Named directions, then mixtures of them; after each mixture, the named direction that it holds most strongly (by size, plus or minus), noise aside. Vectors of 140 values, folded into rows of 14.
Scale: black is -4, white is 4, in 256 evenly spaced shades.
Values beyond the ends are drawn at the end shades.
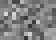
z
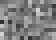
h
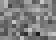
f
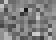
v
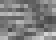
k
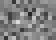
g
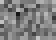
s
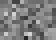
z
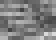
k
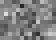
z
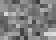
z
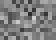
g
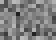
s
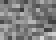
k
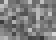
f
